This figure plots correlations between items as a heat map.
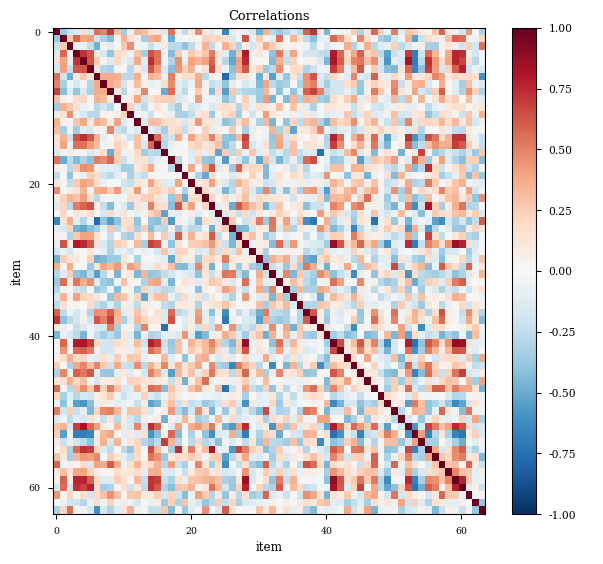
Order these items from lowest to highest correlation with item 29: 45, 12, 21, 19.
21, 12, 45, 19
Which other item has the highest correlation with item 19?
40
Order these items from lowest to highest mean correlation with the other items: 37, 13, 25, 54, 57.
25, 54, 13, 37, 57
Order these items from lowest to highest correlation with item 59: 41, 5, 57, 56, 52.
57, 56, 5, 52, 41
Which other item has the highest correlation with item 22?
46
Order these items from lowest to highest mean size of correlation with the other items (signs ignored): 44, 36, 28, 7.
36, 7, 44, 28
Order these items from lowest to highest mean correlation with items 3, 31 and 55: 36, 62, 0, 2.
62, 36, 2, 0
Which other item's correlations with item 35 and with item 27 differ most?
18
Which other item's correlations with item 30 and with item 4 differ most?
52
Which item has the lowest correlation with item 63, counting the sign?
6
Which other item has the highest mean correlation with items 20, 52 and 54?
44
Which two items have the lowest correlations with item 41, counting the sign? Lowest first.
53, 49
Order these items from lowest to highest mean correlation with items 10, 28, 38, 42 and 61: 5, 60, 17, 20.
17, 20, 5, 60
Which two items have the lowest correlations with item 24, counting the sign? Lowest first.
16, 54
